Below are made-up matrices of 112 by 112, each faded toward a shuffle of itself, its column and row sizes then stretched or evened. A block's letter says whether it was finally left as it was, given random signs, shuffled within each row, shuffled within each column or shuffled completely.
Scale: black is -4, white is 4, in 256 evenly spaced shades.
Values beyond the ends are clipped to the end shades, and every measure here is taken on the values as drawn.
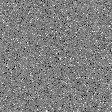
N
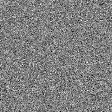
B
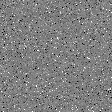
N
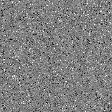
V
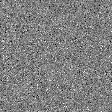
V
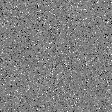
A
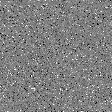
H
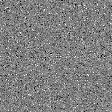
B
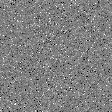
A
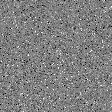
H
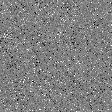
V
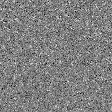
H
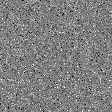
H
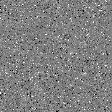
B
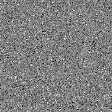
B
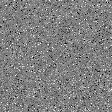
H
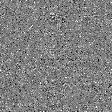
B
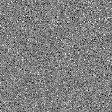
B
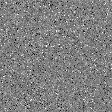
B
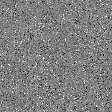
A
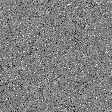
N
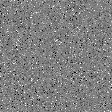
B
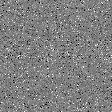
B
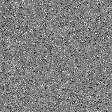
V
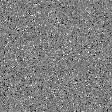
V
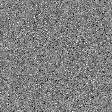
A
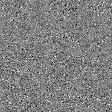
V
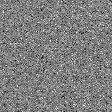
V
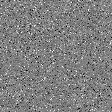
H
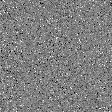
A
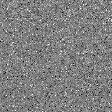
B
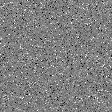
H
